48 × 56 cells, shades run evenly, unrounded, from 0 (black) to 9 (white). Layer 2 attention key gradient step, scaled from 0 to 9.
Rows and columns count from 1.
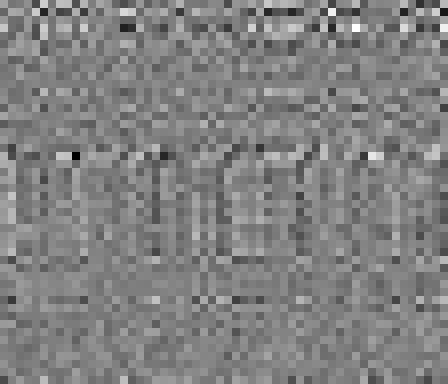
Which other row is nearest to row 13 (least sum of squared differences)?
18
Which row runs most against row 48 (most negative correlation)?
46
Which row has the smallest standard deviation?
11
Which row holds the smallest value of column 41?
2
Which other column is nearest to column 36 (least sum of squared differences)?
9
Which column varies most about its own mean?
56
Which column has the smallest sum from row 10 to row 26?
6
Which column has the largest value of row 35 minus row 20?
10
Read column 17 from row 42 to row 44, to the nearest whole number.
4 5 5
